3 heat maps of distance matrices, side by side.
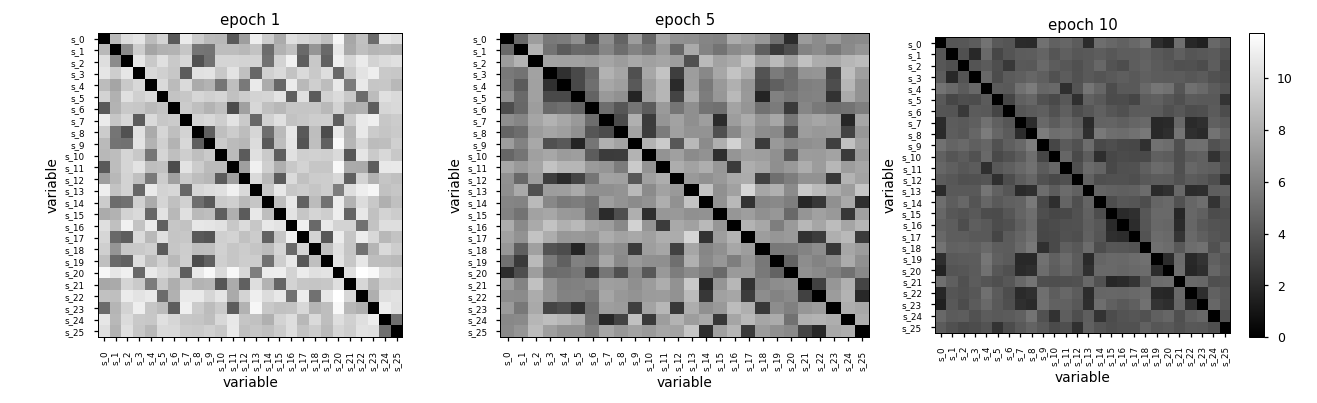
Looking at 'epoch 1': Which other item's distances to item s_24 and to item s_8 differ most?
s_2
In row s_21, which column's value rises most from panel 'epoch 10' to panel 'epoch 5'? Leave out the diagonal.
s_16
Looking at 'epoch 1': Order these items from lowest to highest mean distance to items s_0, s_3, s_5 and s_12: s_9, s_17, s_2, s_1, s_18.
s_18, s_1, s_9, s_17, s_2
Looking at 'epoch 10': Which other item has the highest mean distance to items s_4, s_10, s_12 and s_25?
s_8
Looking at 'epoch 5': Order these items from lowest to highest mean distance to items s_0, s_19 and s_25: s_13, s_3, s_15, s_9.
s_3, s_15, s_9, s_13
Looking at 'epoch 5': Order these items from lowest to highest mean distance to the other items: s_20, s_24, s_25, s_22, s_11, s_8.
s_20, s_8, s_22, s_25, s_24, s_11
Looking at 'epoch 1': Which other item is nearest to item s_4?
s_15
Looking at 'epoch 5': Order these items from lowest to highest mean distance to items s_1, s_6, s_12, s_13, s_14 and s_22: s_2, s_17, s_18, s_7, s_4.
s_4, s_18, s_17, s_7, s_2
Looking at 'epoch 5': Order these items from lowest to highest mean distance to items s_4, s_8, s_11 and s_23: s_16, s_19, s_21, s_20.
s_20, s_19, s_16, s_21
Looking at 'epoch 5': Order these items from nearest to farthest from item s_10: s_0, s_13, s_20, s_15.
s_15, s_20, s_0, s_13
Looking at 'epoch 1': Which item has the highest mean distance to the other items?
s_20
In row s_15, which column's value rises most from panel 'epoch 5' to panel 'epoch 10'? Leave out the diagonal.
s_7
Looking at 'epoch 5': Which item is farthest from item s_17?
s_13
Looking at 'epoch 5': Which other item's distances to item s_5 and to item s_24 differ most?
s_9
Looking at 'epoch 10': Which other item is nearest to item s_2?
s_6
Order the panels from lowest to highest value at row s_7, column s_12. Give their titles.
epoch 10, epoch 5, epoch 1
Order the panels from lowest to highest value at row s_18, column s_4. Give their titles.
epoch 5, epoch 10, epoch 1
